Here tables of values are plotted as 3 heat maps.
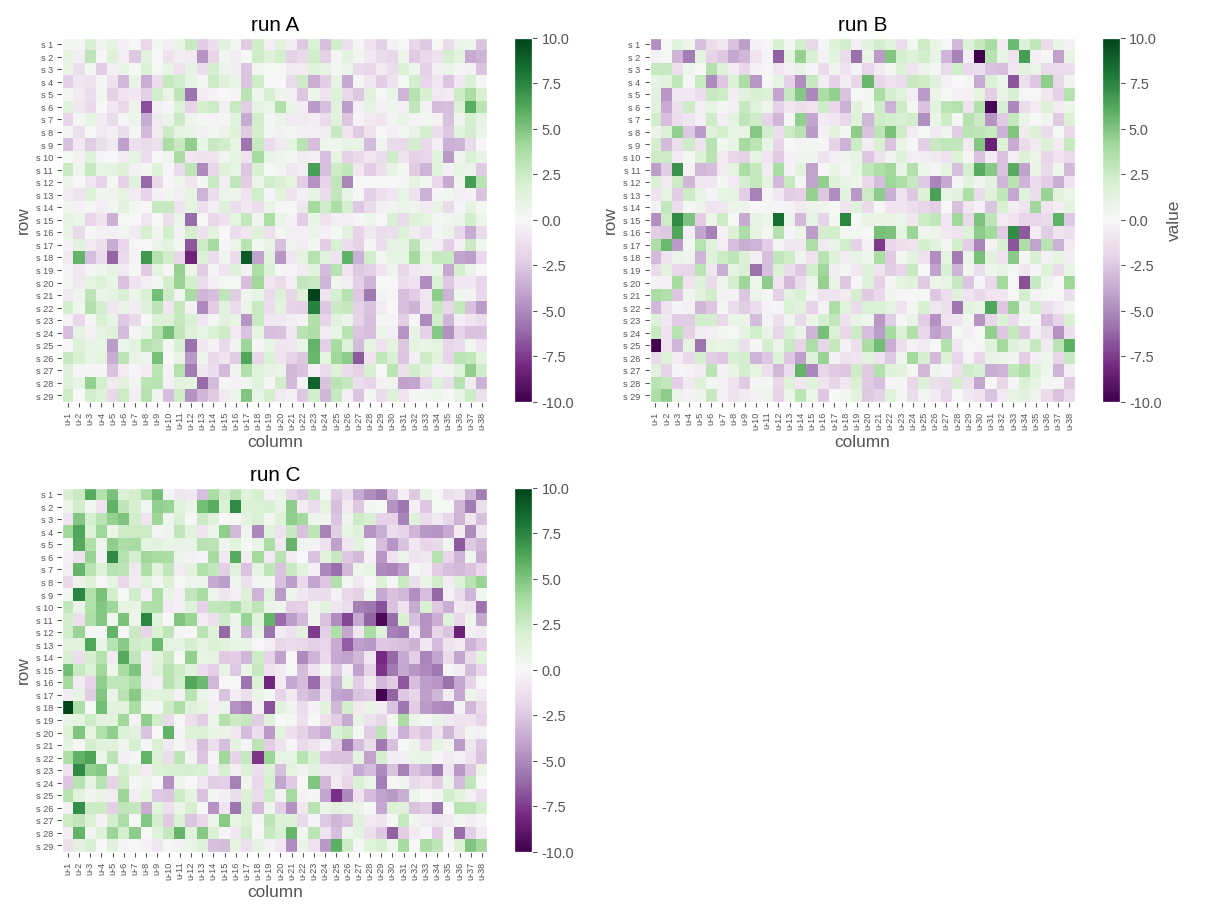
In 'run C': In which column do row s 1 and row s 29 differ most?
u-38
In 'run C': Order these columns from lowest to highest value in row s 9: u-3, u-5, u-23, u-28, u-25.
u-23, u-25, u-28, u-5, u-3
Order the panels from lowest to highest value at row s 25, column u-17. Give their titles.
run C, run B, run A
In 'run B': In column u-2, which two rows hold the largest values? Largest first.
s 17, s 29
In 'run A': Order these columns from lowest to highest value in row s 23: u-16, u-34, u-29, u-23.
u-29, u-16, u-34, u-23
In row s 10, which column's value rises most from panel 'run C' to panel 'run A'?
u-38
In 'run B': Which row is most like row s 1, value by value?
s 22
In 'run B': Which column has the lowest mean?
u-37
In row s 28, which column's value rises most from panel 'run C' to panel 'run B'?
u-36
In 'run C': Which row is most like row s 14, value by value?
s 17
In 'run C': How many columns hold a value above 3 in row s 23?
3
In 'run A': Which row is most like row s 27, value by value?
s 5
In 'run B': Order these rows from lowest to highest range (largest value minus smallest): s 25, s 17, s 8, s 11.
s 8, s 11, s 17, s 25
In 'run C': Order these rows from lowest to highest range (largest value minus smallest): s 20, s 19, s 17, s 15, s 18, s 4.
s 19, s 20, s 4, s 15, s 17, s 18
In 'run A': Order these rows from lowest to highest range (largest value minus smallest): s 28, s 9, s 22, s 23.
s 23, s 9, s 22, s 28
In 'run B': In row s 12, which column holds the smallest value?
u-26
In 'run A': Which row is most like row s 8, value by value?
s 7
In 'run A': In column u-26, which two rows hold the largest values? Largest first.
s 18, s 26
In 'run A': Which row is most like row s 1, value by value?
s 13
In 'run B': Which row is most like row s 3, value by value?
s 10
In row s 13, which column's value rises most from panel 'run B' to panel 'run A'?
u-10
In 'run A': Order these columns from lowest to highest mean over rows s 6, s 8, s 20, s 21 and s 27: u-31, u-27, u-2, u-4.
u-27, u-31, u-2, u-4
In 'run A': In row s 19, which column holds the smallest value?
u-35
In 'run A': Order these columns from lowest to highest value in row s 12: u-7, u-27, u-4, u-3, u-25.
u-4, u-3, u-27, u-7, u-25
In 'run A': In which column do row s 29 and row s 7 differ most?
u-17
